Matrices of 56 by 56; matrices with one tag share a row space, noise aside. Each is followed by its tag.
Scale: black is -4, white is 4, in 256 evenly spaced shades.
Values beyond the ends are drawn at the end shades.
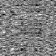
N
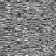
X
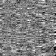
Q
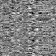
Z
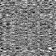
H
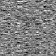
X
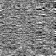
Q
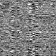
Z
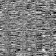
Q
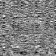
N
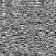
N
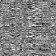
Z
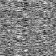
X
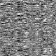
X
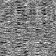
X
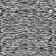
H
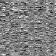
N
